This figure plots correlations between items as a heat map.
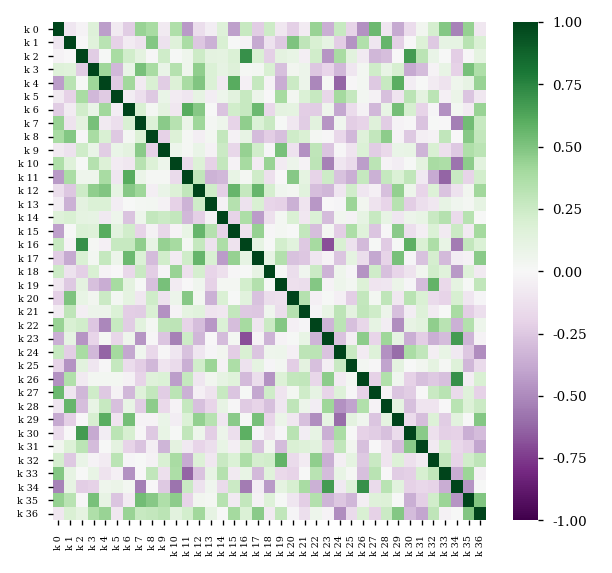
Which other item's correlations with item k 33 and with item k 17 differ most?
k 6
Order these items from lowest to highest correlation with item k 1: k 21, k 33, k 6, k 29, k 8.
k 29, k 6, k 33, k 21, k 8
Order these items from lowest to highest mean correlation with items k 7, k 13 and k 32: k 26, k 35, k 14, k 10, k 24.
k 26, k 24, k 14, k 10, k 35
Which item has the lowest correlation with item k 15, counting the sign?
k 0
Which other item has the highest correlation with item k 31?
k 30
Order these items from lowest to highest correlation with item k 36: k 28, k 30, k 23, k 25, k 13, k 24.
k 24, k 30, k 25, k 23, k 13, k 28
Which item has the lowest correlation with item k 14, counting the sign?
k 17
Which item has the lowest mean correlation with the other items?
k 23
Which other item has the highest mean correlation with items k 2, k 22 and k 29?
k 16
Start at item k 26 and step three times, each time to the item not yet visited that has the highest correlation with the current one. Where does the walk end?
k 28
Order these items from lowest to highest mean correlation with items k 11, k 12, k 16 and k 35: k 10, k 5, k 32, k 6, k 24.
k 24, k 5, k 32, k 10, k 6
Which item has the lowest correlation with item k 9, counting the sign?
k 21
